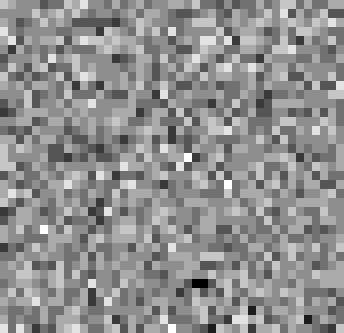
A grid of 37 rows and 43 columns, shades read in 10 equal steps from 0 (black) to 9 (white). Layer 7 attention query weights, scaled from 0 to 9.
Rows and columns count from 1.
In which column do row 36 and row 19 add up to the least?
39
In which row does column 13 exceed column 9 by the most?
5
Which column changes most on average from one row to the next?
29
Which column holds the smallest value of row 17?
13
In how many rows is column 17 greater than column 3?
17
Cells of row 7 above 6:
5
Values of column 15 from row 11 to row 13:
3 5 6
